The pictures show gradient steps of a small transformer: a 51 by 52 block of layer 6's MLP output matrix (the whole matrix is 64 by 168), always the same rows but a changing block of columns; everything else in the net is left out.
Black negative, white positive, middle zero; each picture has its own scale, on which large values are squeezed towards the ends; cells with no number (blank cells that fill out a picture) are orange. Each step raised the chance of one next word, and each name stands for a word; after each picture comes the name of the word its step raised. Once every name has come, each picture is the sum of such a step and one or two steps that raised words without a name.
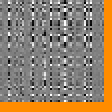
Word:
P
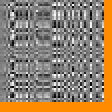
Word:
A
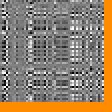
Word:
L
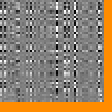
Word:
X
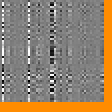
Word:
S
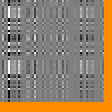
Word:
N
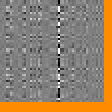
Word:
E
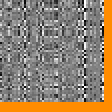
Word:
P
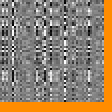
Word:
X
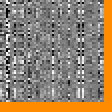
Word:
N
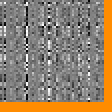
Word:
X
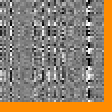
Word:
E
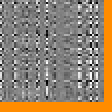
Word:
E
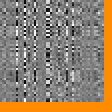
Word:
P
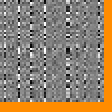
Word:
E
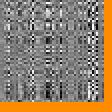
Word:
L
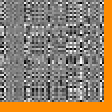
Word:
S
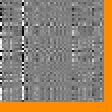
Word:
X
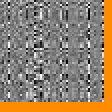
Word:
A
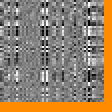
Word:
E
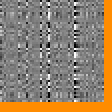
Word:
A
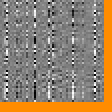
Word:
S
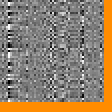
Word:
E
